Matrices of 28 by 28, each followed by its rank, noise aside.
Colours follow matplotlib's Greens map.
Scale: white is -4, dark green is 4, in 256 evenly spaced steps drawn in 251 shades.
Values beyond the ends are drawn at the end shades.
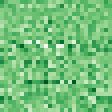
four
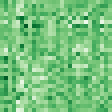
four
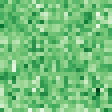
six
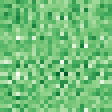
five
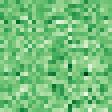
five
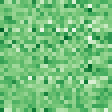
seven
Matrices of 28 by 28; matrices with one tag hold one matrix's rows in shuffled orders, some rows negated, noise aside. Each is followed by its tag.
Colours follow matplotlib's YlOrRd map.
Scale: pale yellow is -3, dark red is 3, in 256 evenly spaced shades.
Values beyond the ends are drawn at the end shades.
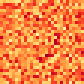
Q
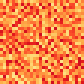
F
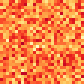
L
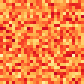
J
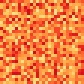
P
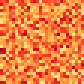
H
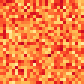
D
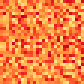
L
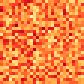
P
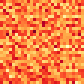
J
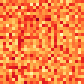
F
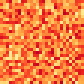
Q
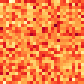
J
